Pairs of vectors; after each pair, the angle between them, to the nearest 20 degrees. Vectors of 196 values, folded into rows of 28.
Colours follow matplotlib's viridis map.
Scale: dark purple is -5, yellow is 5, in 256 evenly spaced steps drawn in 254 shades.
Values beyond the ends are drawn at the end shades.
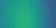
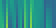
60 degrees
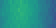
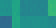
100 degrees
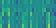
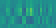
80 degrees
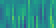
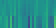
120 degrees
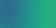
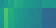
140 degrees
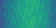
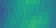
20 degrees
